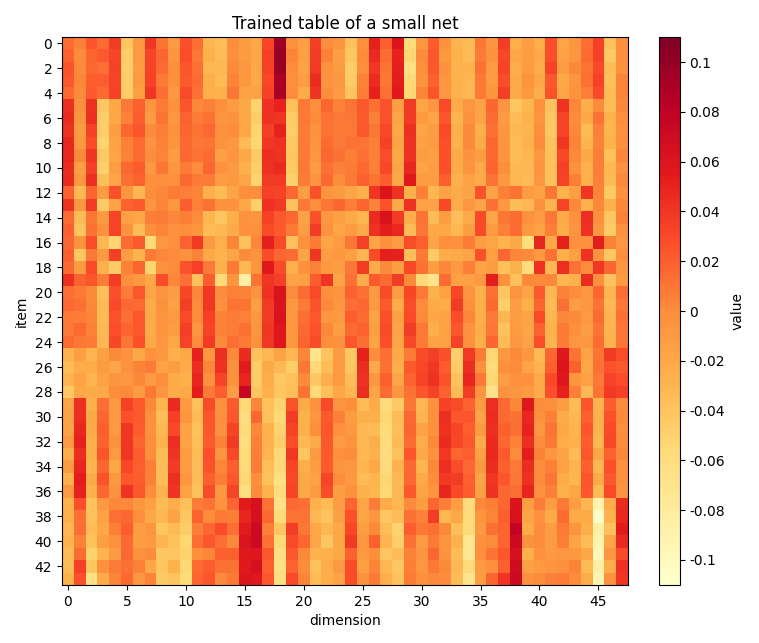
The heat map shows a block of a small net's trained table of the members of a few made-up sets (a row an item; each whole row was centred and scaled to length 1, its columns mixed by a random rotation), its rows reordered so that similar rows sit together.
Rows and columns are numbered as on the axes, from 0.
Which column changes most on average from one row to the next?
42
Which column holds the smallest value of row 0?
29
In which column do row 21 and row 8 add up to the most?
18
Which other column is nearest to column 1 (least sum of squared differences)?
14
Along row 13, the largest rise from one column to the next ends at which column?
17
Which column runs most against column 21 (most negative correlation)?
13
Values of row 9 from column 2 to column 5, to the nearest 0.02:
0.04 -0.04 -0.02 0
